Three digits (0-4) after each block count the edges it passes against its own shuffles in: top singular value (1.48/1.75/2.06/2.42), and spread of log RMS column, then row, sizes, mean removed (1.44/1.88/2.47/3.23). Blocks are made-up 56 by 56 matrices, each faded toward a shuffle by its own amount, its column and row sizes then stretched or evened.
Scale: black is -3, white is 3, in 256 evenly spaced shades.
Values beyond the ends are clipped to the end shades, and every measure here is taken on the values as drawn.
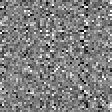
2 2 0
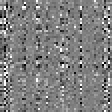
4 4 1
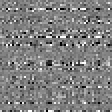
3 1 4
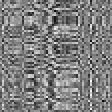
4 4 0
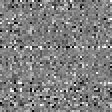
1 2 3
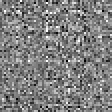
2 2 1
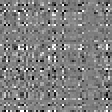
4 4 4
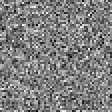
2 0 0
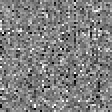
0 2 1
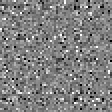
1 1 2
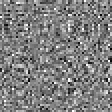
3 1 1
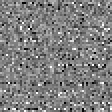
0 0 3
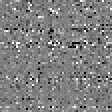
1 2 3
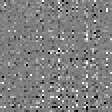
2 3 3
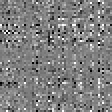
1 4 3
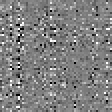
3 3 2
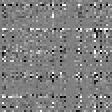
2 3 4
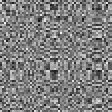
4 2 1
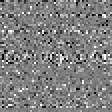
3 0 3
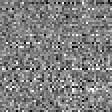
3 0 3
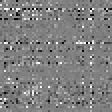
3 2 4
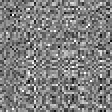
4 2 0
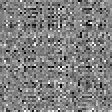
3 2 2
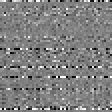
3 0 4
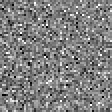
0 1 0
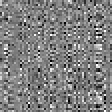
4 4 0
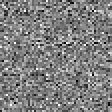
2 0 2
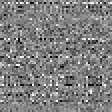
3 1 3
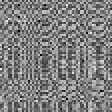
4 0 0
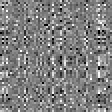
4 3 1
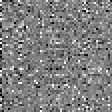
3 2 1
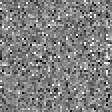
0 1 1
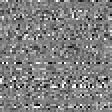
2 0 4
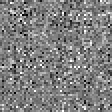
1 2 2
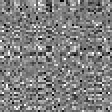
4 1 2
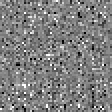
1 2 2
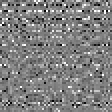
4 0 3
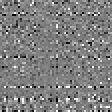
3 2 3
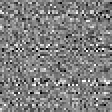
3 0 3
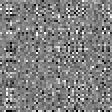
4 3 2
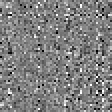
2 3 0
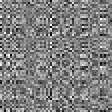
4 3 2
